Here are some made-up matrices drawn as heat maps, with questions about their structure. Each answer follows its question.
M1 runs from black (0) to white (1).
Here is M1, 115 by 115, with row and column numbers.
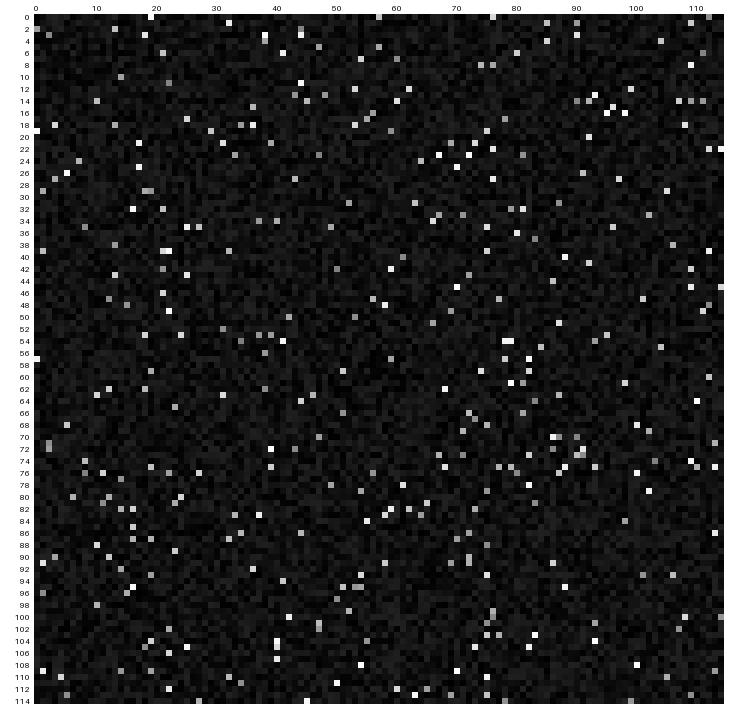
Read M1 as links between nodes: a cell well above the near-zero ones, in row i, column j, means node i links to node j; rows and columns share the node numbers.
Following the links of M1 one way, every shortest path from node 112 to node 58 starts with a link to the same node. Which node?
node 65
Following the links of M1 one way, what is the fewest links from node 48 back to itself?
7
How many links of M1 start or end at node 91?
8
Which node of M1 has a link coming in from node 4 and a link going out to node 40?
node 104
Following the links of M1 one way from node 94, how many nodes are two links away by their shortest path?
1
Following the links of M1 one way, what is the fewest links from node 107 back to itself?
5
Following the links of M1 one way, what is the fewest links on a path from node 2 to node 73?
4
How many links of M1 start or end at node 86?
8
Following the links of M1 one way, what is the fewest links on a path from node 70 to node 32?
2
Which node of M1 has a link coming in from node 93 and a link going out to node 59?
node 19
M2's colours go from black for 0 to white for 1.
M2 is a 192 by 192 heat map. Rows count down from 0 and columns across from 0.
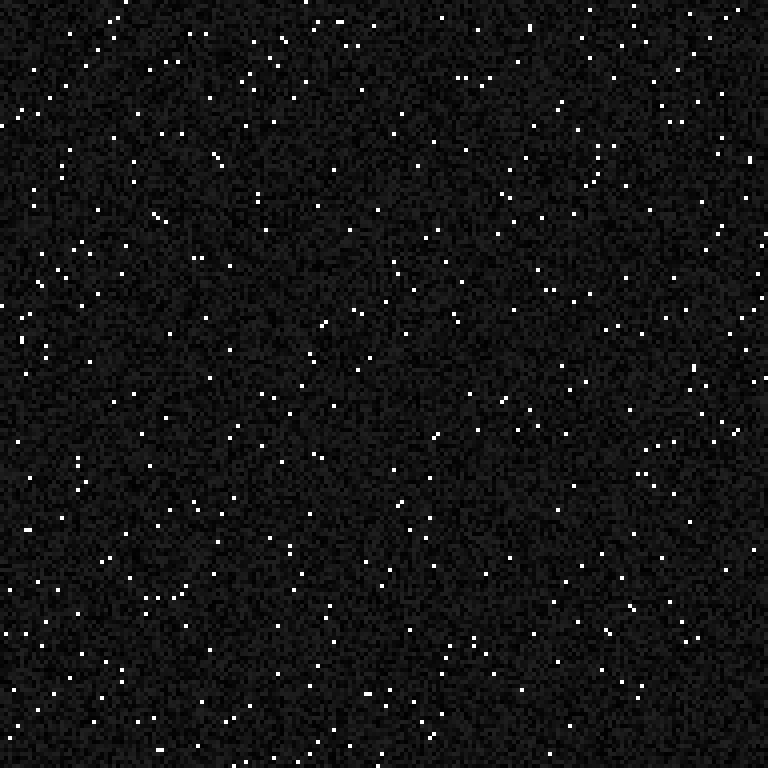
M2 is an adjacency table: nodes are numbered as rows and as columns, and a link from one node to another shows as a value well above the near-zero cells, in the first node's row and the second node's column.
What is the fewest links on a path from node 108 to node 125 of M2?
6
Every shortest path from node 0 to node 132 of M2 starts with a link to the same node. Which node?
node 31
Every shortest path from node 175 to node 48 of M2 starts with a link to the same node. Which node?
node 50
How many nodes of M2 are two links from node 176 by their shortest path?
2
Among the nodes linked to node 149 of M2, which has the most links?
node 39
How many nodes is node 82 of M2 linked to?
1
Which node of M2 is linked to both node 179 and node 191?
node 58
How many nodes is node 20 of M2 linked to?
3
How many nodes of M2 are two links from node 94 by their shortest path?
3
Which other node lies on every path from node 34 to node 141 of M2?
node 28
